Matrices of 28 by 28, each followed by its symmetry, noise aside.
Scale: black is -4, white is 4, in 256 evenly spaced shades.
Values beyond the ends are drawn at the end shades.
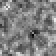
symmetric.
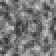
mirrored top to bottom.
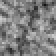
same after a half turn.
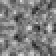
mirrored top to bottom.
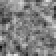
antisymmetric.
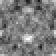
mirrored left to right.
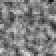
antisymmetric.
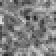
no symmetry.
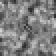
same after a half turn.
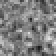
antisymmetric.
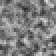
antisymmetric.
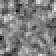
antisymmetric.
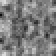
mirrored top to bottom.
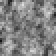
same after a half turn.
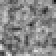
symmetric across the other diagonal.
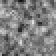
no symmetry.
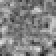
no symmetry.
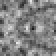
mirrored top to bottom.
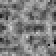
mirrored top to bottom.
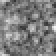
mirrored top to bottom.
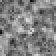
symmetric.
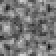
mirrored top to bottom.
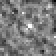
symmetric across the other diagonal.
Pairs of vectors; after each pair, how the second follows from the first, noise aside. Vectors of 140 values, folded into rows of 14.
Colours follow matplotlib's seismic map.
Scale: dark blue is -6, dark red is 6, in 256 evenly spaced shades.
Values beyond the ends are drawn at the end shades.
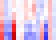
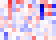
reversed, negated, partly zeroed.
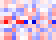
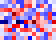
negated, scaled up.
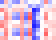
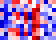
negated, scaled up.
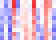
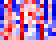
reversed, scaled up.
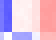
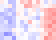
reversed, negated, shrunk.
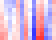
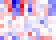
reversed, negated, partly zeroed.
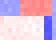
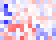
reversed, partly zeroed.
